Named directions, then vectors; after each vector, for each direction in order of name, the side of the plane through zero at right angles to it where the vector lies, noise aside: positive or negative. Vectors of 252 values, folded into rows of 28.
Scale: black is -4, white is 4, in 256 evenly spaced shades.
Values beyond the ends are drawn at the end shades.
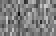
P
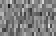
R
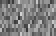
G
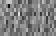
negative, negative, positive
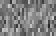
negative, positive, negative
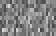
negative, positive, negative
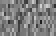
negative, positive, positive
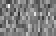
positive, positive, negative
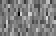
positive, positive, negative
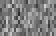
negative, positive, negative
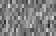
negative, positive, negative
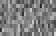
negative, negative, negative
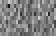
negative, negative, positive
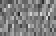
positive, positive, negative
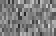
positive, positive, positive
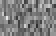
negative, positive, positive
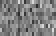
positive, positive, positive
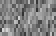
negative, positive, negative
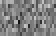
negative, positive, positive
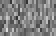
negative, positive, negative
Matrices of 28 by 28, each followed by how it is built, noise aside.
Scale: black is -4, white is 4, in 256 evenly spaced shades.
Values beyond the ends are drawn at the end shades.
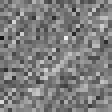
Hankel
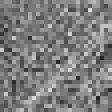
Hankel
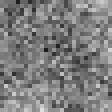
smooth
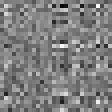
low rank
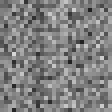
repeating rows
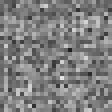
blocks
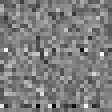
uneven rows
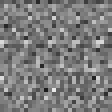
repeating columns
